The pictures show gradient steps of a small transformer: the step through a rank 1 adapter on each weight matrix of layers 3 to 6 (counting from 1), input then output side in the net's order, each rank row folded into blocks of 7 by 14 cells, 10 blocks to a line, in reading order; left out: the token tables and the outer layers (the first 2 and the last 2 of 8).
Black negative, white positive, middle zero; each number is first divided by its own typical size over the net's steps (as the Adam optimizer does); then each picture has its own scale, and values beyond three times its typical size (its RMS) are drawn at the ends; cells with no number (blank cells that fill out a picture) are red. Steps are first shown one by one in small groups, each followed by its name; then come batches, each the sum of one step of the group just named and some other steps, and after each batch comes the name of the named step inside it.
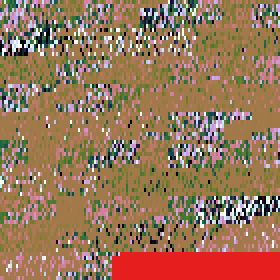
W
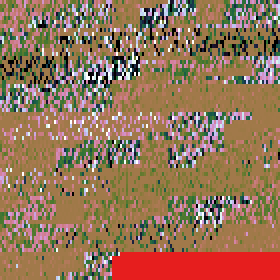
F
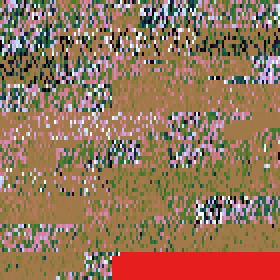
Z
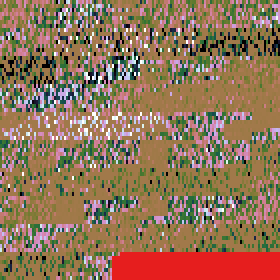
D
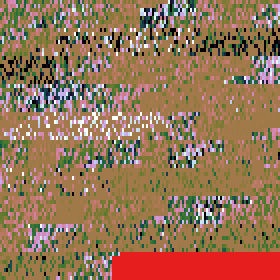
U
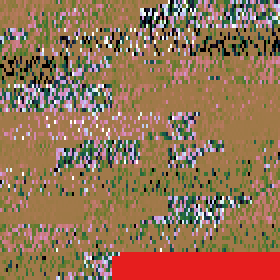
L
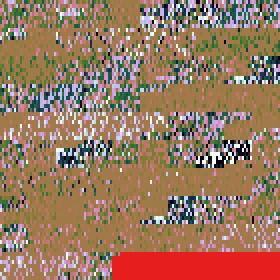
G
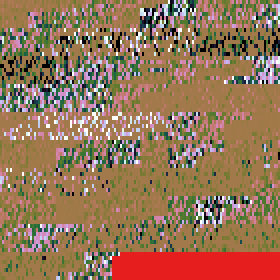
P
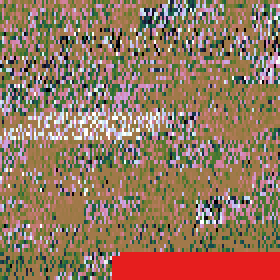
P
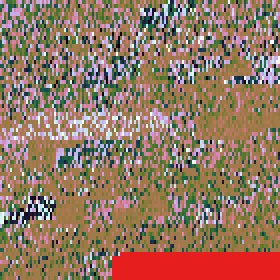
P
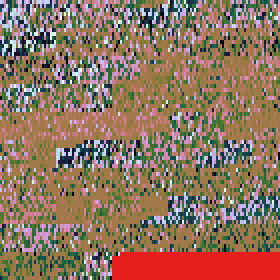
L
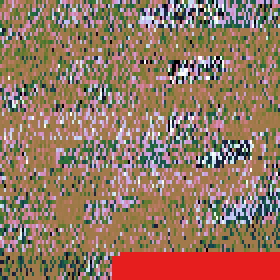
G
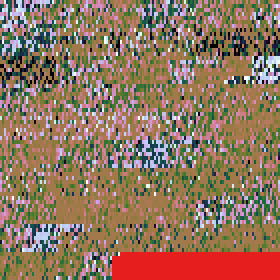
P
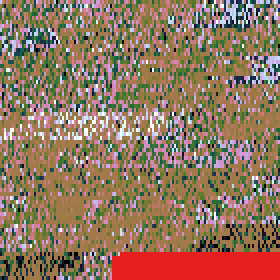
D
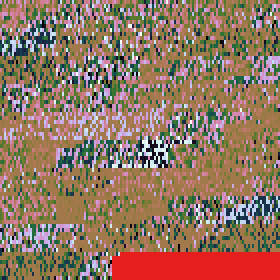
F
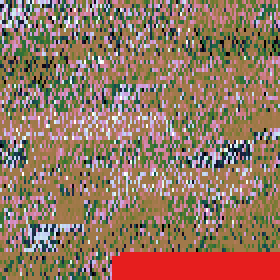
U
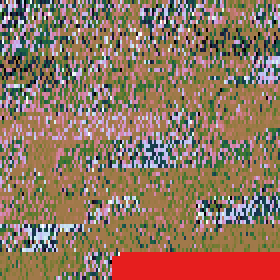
Z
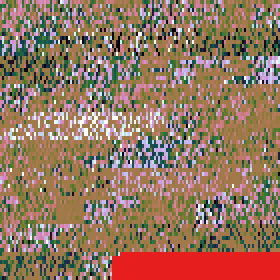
P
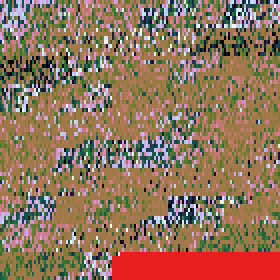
L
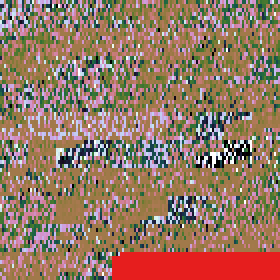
G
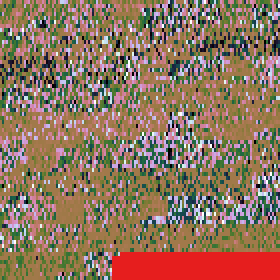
F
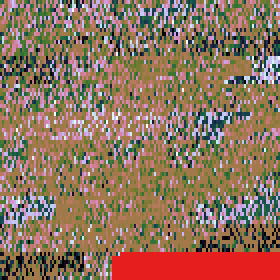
U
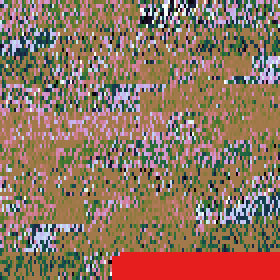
Z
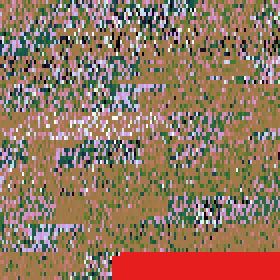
P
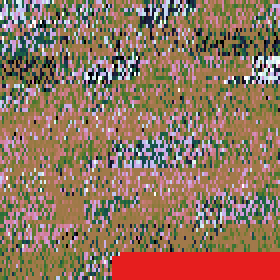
F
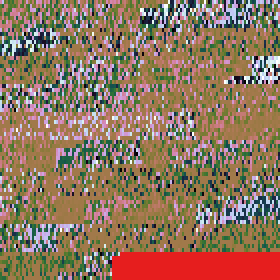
P
